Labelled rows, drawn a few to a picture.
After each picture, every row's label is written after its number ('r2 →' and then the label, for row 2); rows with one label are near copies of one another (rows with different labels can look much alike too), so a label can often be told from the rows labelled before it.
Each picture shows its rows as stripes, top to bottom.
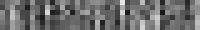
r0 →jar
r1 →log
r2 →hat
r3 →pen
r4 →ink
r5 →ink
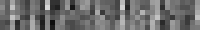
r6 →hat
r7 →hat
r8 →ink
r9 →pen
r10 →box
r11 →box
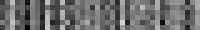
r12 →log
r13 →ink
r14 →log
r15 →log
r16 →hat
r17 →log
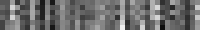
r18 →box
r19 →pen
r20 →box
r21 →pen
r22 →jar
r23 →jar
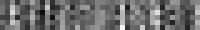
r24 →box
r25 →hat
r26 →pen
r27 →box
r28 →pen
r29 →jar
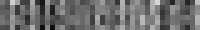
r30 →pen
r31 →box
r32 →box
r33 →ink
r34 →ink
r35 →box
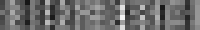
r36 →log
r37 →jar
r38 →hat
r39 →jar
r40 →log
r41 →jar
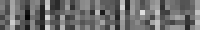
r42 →hat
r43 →hat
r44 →ink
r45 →log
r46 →pen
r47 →log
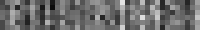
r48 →jar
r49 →box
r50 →pen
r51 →ink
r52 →log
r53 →jar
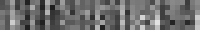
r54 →log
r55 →box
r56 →hat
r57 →ink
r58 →pen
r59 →ink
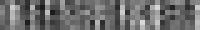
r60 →log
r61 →pen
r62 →hat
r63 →pen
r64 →ink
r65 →ink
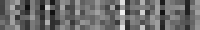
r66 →jar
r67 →log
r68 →jar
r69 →box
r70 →hat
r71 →jar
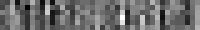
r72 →box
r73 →log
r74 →hat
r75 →jar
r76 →jar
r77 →ink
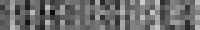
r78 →ink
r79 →log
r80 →box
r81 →ink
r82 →log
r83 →pen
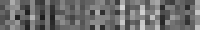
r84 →pen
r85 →jar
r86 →ink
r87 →box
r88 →jar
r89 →ink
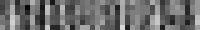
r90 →box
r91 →log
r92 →log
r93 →pen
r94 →pen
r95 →hat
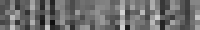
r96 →box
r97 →box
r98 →jar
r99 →pen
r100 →box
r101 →hat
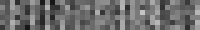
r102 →box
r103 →hat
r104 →ink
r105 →box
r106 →pen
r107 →log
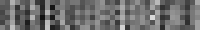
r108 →pen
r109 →box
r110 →log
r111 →box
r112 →log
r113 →hat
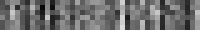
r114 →jar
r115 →box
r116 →pen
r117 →hat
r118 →jar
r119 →jar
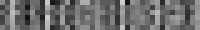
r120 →hat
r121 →log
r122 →pen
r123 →log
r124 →log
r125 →hat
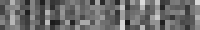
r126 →ink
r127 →jar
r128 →log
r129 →pen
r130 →hat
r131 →jar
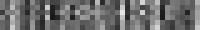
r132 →ink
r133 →hat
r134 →jar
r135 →hat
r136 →pen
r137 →pen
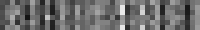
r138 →box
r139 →jar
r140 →jar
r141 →log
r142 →box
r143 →jar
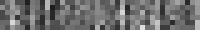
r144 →log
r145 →hat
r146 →jar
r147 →box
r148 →pen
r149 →ink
